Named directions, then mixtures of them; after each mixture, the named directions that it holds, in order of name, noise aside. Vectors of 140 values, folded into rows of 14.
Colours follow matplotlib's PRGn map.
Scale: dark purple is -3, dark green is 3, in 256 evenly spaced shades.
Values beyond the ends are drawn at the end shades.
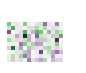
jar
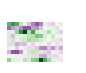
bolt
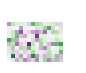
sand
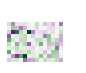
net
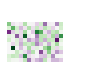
jar.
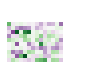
bolt, net.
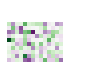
jar, net, sand.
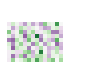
jar, sand.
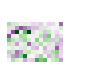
bolt, net.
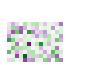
net, sand.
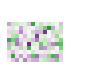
sand.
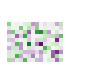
jar, net, sand.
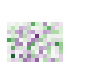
jar, sand.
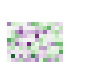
sand.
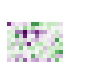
bolt, jar, sand.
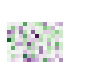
jar, net, sand.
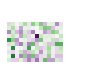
jar, sand.
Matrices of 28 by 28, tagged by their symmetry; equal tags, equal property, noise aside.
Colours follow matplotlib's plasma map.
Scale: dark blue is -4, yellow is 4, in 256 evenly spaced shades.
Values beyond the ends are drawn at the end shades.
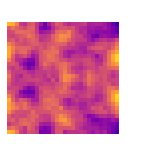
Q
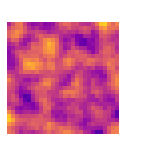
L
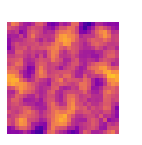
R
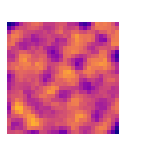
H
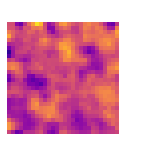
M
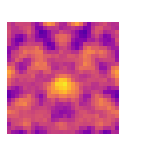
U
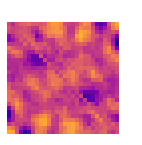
R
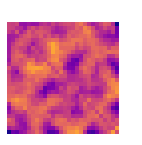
L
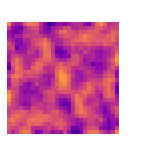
R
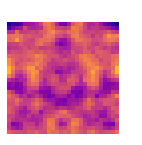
U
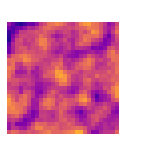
L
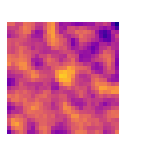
H
